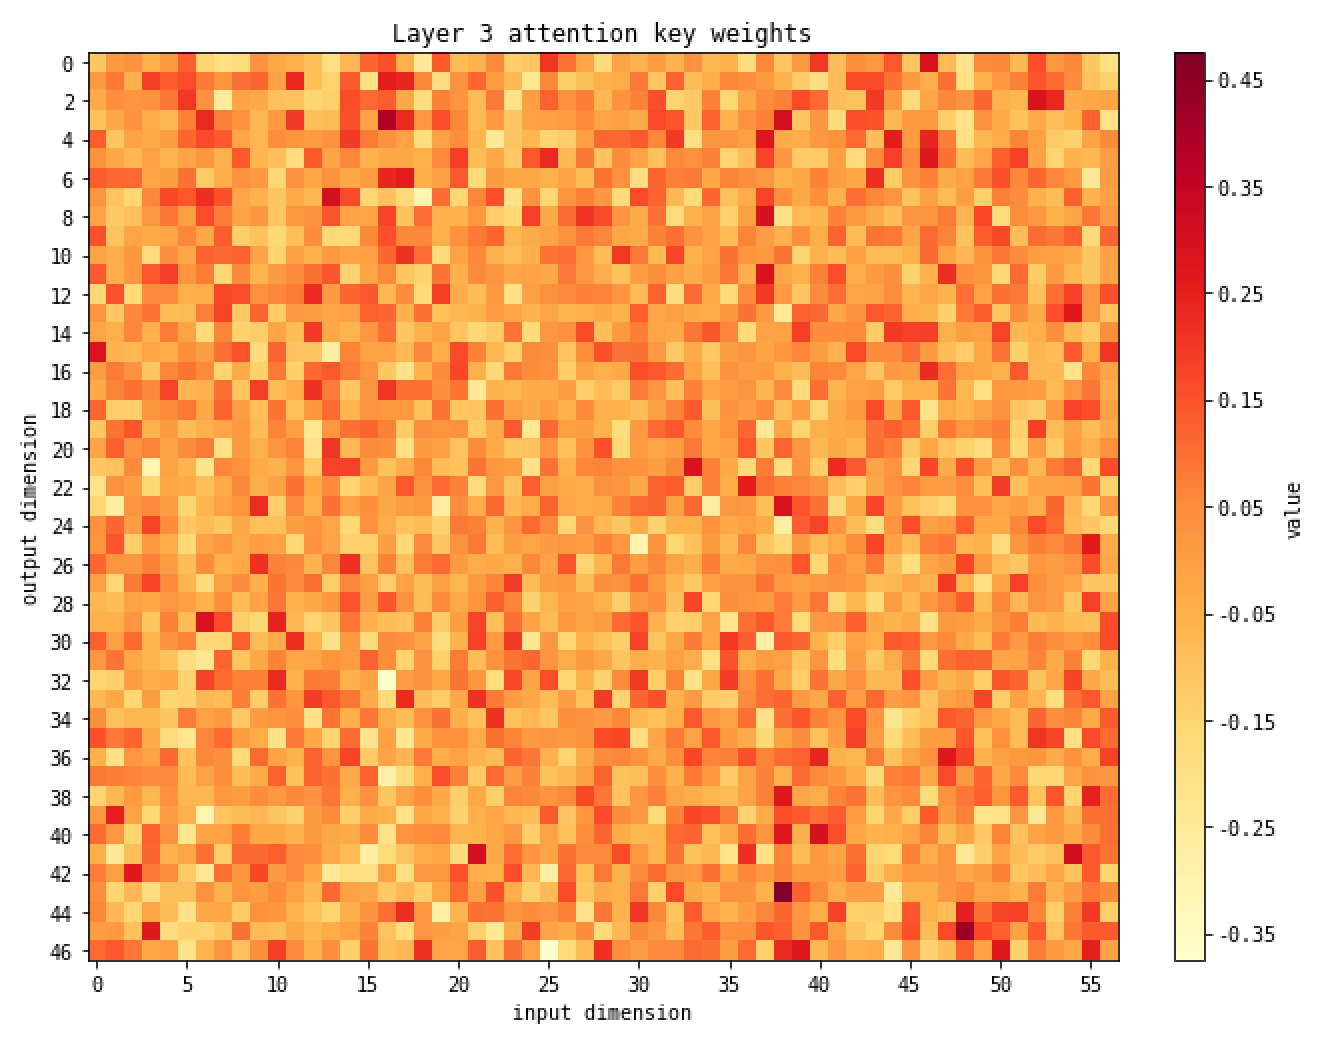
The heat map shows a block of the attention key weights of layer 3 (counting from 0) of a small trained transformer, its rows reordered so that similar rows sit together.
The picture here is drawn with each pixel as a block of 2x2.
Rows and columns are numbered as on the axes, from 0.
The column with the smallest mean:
5
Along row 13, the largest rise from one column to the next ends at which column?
39
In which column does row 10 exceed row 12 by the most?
32
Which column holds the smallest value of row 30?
37
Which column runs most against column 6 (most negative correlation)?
33
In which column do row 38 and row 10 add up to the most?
38
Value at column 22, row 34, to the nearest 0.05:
0.2
